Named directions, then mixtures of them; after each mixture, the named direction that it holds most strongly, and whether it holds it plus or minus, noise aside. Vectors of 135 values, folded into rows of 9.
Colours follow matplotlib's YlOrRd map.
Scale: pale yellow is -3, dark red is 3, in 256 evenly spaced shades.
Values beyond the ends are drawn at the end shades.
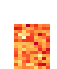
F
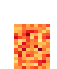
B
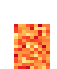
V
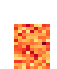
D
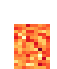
F, plus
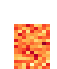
D, plus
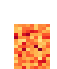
B, plus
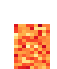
V, plus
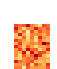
D, plus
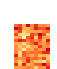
F, plus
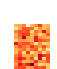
F, minus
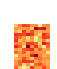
V, minus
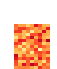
B, minus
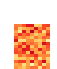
D, plus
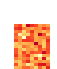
F, plus
